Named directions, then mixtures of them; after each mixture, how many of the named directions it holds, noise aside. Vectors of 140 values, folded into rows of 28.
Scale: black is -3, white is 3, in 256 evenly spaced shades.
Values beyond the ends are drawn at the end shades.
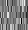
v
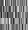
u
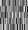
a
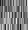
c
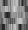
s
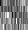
four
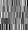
four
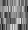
two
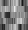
one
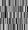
one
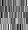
three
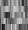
one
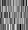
three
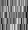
two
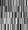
one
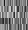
one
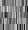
three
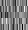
two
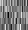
two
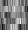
two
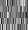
one
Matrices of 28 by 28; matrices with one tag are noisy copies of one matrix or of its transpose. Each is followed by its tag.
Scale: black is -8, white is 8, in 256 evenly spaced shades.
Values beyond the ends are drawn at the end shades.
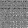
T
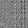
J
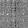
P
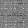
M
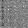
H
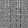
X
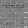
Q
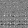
J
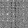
P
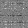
M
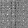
P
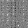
P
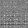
J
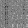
Q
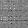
X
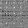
P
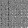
T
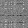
M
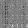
Q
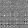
J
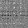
P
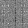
M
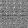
P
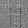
X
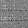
X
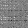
X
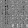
Q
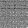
T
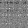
H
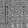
Q
